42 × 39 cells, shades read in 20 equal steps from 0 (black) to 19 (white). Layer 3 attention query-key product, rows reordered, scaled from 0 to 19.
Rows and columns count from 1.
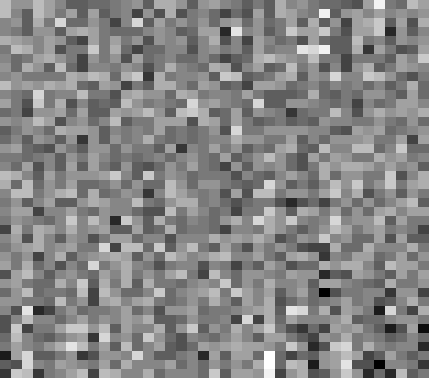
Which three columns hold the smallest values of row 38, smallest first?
9, 29, 17
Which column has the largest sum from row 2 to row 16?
4
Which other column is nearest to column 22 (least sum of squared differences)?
15
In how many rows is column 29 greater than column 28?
14
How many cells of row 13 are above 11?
13
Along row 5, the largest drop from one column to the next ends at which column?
21
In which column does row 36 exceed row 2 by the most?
23
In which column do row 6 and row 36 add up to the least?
34
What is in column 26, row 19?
11
